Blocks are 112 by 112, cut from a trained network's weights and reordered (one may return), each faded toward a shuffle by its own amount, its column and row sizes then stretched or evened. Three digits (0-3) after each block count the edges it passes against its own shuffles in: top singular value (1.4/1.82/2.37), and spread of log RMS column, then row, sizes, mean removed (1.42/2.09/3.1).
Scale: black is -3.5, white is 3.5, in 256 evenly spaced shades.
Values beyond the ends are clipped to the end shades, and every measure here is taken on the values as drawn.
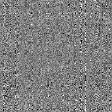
0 3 2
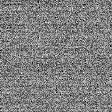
1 2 0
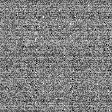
2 2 0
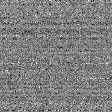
1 0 2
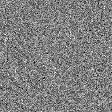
0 1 0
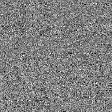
1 0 2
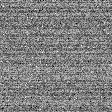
2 0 0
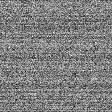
2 1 0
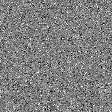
1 0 1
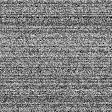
3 0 1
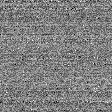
1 0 2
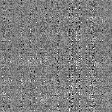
1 3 1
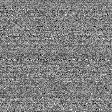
1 0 2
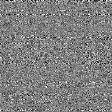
0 1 3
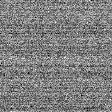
2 2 1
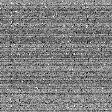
3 1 1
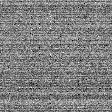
3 1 0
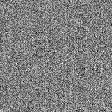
2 0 0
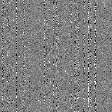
1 3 0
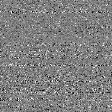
1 0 3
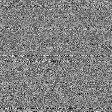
0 0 3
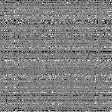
3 2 3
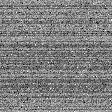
3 0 0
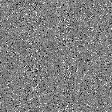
0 2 0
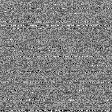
0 0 3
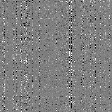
1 3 1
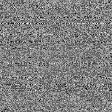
0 1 3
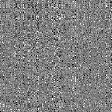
3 3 1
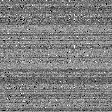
3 1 1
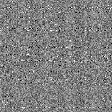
1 0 2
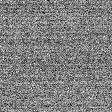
1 0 0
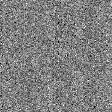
1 1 0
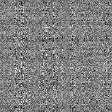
1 3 1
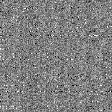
1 0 2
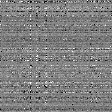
3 2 3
